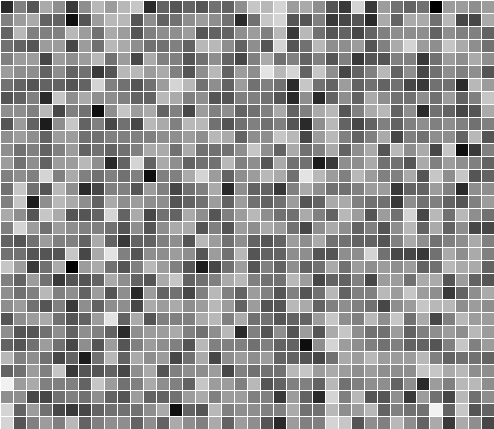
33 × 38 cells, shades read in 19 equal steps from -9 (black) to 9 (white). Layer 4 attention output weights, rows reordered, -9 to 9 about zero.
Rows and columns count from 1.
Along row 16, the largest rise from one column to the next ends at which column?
4
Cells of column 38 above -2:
22
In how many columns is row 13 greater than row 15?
19
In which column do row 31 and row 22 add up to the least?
25
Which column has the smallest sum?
7
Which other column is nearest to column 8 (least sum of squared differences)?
37
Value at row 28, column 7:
-7
